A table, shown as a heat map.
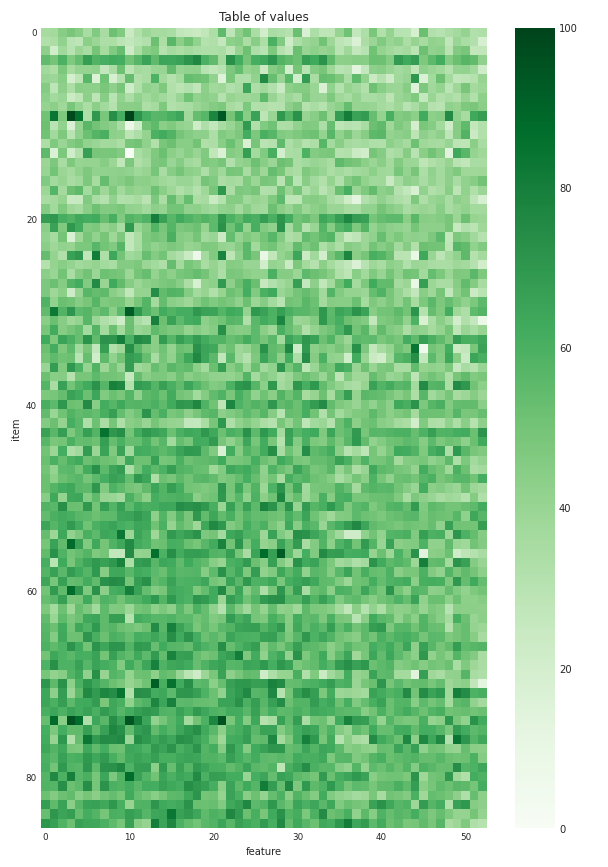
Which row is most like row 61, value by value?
77
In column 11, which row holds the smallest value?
10
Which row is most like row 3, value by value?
40
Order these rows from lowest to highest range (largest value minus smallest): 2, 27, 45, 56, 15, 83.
15, 2, 83, 45, 27, 56
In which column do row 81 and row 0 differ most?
26
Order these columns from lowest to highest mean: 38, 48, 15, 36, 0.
48, 38, 36, 0, 15
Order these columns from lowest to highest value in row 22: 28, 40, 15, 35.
35, 28, 40, 15
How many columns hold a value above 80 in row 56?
3
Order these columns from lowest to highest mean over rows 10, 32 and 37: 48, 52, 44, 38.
44, 48, 52, 38
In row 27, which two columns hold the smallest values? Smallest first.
44, 18
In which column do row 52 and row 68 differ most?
13
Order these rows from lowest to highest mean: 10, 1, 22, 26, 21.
1, 10, 22, 26, 21
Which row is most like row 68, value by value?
20
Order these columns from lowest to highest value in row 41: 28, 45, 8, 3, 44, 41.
28, 44, 41, 45, 3, 8
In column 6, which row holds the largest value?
24
